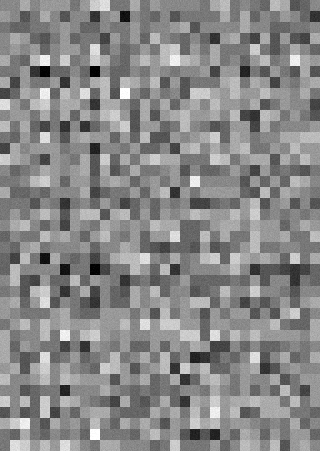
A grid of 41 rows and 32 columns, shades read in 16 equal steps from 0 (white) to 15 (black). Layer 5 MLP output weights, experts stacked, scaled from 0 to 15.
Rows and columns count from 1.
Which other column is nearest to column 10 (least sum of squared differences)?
18
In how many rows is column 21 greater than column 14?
18
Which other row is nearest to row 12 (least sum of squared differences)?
32
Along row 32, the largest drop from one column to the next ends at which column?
10
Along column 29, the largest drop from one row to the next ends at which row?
36
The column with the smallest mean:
5
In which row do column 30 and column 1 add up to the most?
25
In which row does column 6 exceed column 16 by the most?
38
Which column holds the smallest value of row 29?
30
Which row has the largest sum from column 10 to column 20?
2
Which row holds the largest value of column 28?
8
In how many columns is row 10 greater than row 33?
9
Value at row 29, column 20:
7
